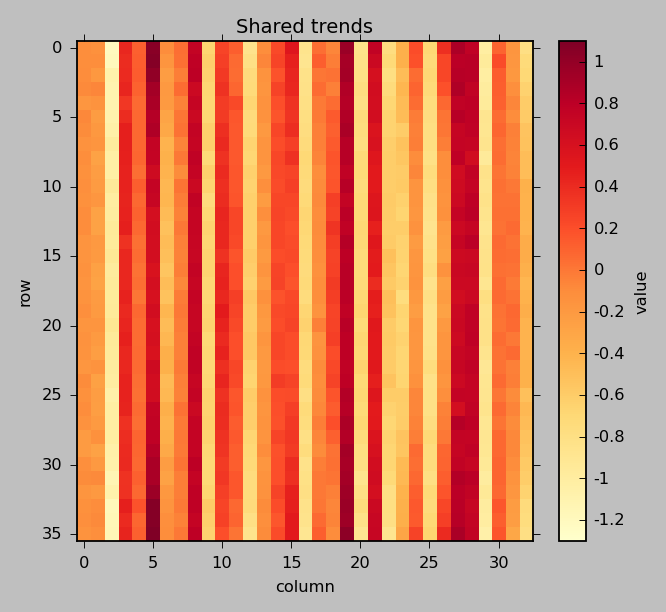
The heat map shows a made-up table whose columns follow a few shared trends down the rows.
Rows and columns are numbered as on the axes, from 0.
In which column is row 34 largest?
5
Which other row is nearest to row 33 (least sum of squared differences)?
34
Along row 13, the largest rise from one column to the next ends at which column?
3
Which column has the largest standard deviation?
26
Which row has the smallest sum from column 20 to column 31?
17
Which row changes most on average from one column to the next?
35
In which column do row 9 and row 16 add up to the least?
2
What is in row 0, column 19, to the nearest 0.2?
1
